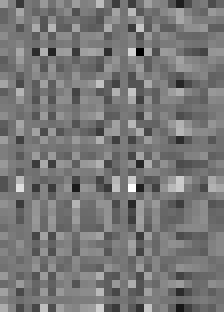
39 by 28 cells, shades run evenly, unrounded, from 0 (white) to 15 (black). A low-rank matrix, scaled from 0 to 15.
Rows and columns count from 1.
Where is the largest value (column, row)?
18, 7
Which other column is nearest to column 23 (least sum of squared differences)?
15
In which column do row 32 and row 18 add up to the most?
23
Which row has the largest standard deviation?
24
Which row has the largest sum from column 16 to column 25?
39
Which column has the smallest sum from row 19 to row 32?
6
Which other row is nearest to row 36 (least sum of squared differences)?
2
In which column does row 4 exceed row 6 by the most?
17
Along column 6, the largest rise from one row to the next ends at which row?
8
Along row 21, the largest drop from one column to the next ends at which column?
19
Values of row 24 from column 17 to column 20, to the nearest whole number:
0 13 8 11
